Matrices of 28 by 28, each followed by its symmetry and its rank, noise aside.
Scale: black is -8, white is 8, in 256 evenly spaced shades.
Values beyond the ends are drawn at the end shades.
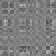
symmetric, rank three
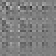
no symmetry, rank two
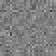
no symmetry, rank four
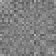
symmetric, rank three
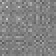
symmetric, rank three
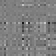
no symmetry, rank two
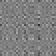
no symmetry, rank two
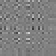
antisymmetric, rank two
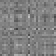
antisymmetric, rank two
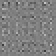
antisymmetric, rank four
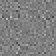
antisymmetric, rank four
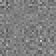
symmetric, rank four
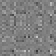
no symmetry, rank three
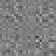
no symmetry, rank three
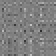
no symmetry, rank three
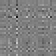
no symmetry, rank two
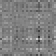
antisymmetric, rank two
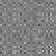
no symmetry, rank three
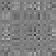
symmetric, rank two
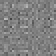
no symmetry, rank four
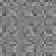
no symmetry, rank three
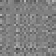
no symmetry, rank three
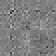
symmetric, rank four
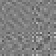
symmetric, rank three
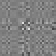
symmetric, rank two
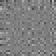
no symmetry, rank two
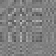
symmetric, rank two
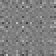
antisymmetric, rank two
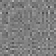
symmetric, rank four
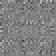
no symmetry, rank four
